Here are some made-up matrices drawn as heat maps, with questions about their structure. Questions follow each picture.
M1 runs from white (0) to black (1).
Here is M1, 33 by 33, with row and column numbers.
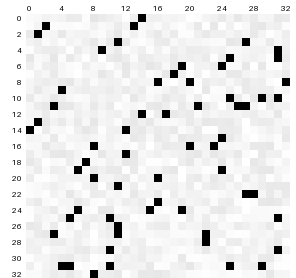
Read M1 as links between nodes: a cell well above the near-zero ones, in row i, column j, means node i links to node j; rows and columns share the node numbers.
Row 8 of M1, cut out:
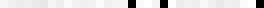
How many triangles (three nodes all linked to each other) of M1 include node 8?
1
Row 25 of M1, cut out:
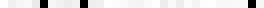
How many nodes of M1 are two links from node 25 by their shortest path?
2
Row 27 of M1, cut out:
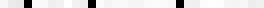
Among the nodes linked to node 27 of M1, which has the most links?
node 11
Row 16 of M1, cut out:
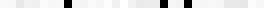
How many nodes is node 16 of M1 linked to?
3
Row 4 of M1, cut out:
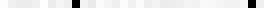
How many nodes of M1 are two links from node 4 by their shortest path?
4
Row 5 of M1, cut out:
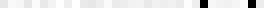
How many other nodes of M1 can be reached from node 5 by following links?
6
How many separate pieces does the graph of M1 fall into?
8
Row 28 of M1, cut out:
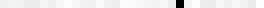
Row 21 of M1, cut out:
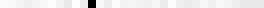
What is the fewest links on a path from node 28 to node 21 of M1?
4
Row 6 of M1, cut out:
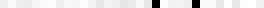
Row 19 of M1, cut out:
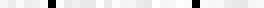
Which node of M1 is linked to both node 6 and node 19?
node 24
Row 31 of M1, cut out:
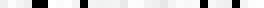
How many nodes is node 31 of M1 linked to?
5
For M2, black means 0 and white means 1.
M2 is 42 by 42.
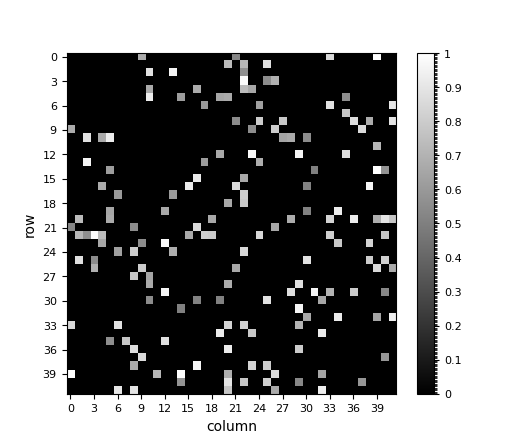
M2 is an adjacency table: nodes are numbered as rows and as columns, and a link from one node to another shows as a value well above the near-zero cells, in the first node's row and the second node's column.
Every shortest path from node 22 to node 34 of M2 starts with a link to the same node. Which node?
node 4
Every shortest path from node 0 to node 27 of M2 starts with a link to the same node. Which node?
node 21
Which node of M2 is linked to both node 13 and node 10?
node 2
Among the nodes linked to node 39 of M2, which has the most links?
node 20
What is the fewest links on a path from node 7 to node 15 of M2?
6
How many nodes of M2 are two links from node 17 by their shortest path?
10
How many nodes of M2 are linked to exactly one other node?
2
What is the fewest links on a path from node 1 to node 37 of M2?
3
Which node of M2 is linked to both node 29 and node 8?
node 36
